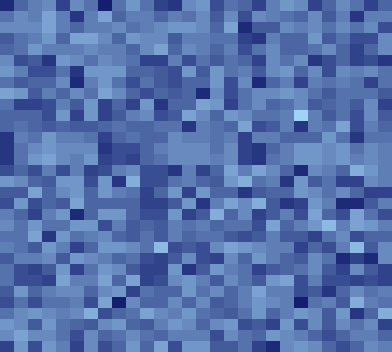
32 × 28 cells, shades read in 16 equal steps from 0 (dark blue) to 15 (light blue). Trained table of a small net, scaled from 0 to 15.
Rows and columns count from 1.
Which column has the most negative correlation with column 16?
10
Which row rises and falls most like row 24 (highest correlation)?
19
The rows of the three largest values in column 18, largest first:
17, 12, 23
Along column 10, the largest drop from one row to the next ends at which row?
27
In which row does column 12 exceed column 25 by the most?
32
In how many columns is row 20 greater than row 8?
14
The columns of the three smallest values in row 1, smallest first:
8, 1, 13
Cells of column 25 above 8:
10
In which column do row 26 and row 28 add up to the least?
22
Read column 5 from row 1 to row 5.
3 8 8 6 8
